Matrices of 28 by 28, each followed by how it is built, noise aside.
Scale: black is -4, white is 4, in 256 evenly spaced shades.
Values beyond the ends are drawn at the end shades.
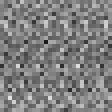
repeating columns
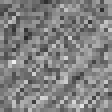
Hankel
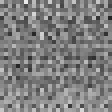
repeating columns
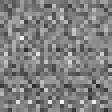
repeating columns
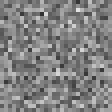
repeating columns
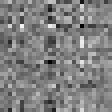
low rank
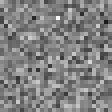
noise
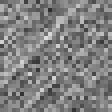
Hankel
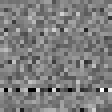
uneven rows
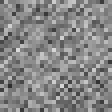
Hankel
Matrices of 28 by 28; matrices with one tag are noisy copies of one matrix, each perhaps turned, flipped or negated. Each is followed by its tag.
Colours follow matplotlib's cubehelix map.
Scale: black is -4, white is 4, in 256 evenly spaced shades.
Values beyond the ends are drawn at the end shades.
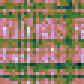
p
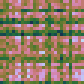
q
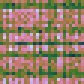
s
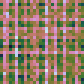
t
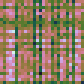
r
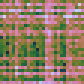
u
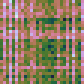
u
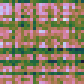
q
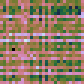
r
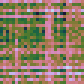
u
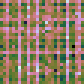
t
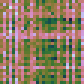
u
